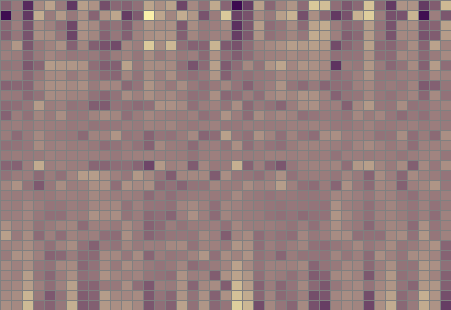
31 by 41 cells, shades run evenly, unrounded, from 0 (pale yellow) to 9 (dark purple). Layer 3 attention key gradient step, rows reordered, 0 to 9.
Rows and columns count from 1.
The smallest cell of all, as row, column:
2, 14
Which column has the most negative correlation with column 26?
31
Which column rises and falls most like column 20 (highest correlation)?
16
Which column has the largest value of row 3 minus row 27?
22
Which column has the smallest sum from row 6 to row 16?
34
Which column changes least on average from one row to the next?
36
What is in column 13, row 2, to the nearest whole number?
6
